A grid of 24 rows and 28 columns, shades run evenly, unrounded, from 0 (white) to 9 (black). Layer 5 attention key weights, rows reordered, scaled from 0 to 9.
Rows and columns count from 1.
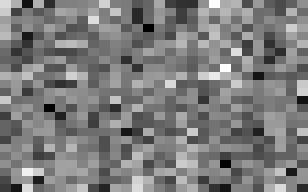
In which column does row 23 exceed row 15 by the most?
4
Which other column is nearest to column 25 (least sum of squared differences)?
26
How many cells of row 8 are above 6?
3
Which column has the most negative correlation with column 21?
13
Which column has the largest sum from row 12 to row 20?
24
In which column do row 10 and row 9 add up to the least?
21
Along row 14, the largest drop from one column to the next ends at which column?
6
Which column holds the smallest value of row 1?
20
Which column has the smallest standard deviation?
15
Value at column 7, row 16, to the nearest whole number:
5
